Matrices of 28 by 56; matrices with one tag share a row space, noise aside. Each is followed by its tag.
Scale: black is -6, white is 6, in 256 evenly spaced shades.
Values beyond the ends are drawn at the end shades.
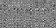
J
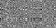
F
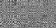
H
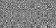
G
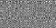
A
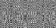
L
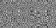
G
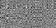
F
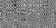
H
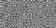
F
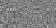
F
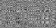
L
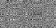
F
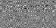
L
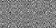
A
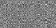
G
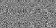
G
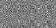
G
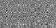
G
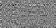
H
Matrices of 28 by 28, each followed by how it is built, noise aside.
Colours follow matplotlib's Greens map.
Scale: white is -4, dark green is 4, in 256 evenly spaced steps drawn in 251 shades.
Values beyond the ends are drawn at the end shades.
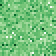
sparse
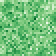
smooth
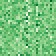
uneven columns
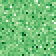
sparse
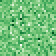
uneven columns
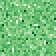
sparse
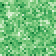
smooth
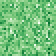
uneven columns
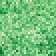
smooth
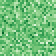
noise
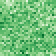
smooth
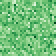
uneven columns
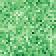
smooth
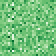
uneven columns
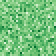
noise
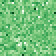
sparse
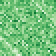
Toeplitz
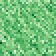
Toeplitz
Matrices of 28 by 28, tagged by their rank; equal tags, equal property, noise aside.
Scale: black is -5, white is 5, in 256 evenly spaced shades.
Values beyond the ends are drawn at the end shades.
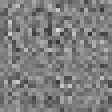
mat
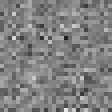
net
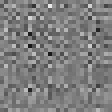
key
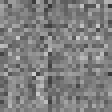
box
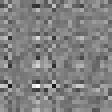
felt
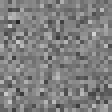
net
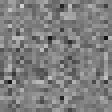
net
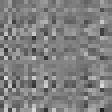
felt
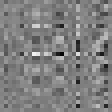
felt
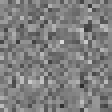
mat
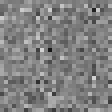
net
